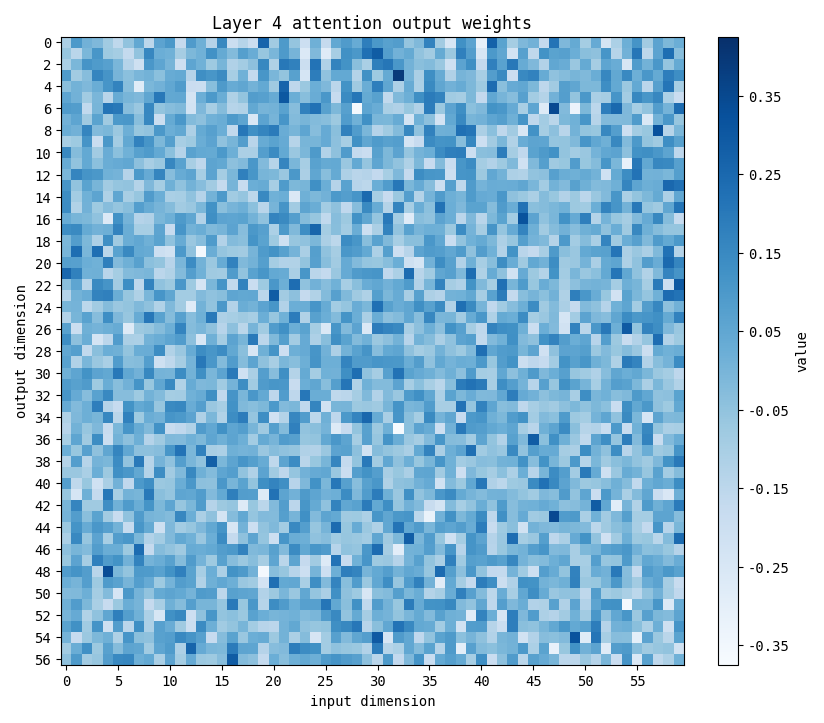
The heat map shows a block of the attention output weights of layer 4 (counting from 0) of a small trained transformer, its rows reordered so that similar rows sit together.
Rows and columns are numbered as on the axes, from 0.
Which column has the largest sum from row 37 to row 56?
26
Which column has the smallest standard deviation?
2
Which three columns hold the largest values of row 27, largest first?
57, 18, 47
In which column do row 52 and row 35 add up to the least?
32
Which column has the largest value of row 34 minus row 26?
29
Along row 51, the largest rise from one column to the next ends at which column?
55
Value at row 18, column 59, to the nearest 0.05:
0.1
